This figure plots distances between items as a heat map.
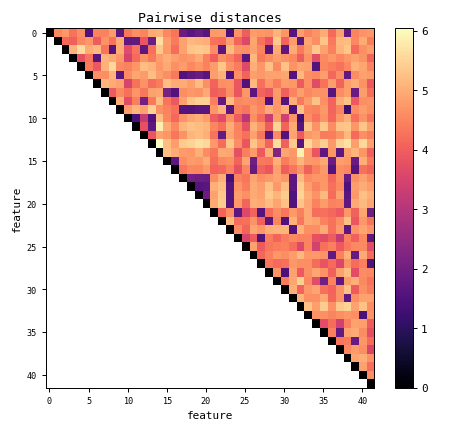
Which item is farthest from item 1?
14
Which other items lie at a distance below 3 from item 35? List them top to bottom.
14, 29, 37
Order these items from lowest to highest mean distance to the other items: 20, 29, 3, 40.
20, 3, 29, 40
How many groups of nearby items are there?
9
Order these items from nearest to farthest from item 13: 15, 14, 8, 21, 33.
8, 21, 15, 33, 14
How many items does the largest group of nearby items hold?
10
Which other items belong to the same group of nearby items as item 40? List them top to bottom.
33
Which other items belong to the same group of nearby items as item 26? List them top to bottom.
7, 15, 16, 36, 39
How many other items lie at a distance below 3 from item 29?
3
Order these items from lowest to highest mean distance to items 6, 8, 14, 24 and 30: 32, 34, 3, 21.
21, 3, 34, 32
